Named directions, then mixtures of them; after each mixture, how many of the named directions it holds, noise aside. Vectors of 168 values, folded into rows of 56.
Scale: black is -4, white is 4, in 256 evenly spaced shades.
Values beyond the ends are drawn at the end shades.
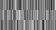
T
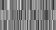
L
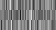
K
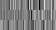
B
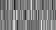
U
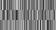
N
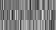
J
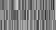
four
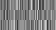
four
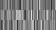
three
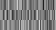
three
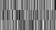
one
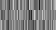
three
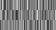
one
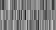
two
